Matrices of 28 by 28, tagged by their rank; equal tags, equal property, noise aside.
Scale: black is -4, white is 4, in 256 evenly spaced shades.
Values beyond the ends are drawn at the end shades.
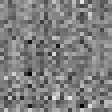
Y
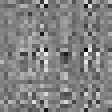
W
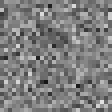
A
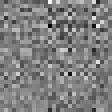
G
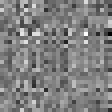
W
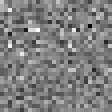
A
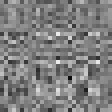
W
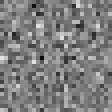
Y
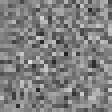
A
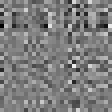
W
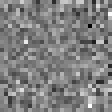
Y
